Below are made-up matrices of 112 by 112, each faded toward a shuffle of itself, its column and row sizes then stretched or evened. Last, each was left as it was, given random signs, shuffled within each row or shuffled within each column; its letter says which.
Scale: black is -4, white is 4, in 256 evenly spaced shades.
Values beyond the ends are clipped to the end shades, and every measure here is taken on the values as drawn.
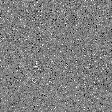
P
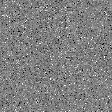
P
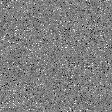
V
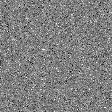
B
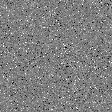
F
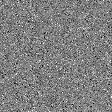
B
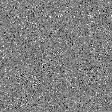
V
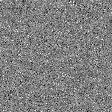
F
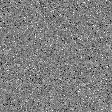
F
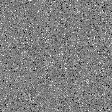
V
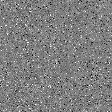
V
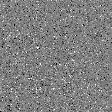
V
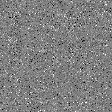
P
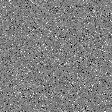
F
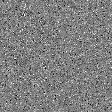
B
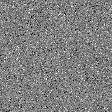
V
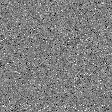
F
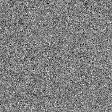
V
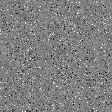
P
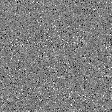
V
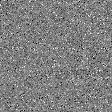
F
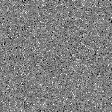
P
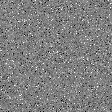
F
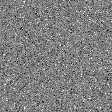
B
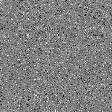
P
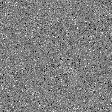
V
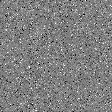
B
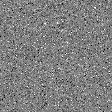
B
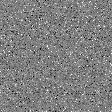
F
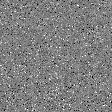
F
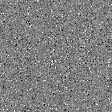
P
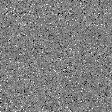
P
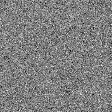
V
